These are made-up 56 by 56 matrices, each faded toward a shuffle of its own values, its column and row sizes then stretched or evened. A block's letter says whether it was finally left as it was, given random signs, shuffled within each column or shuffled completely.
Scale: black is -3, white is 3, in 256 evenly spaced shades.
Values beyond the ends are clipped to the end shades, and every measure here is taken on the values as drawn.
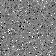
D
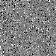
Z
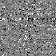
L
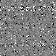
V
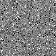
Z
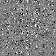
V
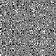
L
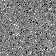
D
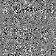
V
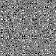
L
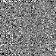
V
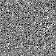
V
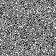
D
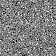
D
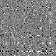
L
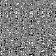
L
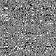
L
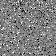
D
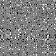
L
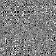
L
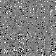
V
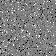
D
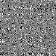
V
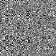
L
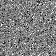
D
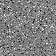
D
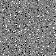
Z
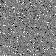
D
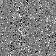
Z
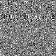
L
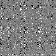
V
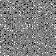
L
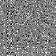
L
